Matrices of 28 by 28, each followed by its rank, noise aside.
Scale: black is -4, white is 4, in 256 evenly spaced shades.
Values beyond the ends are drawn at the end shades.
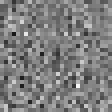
eight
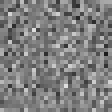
eight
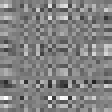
two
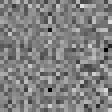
six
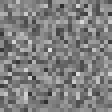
eight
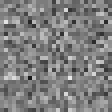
six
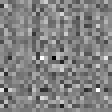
four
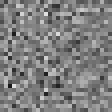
eight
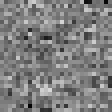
six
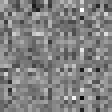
four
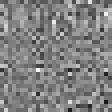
six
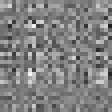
three
